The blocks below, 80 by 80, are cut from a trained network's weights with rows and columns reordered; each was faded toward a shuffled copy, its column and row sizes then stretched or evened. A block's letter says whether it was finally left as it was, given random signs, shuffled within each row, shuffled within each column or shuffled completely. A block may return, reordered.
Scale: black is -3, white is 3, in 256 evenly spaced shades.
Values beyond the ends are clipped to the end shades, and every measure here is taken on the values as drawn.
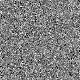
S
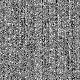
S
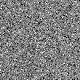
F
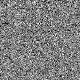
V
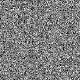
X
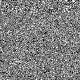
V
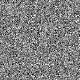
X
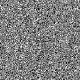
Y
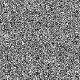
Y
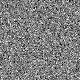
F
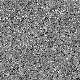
V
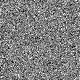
F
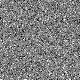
F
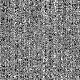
Y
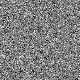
S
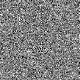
Y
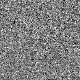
V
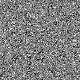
X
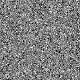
S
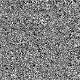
X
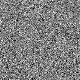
V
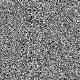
S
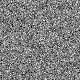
F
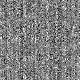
Y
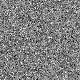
F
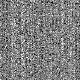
Y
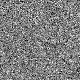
F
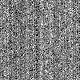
S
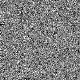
S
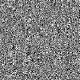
Y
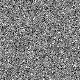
S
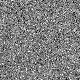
F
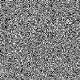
Y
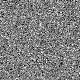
F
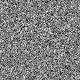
F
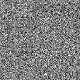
Y
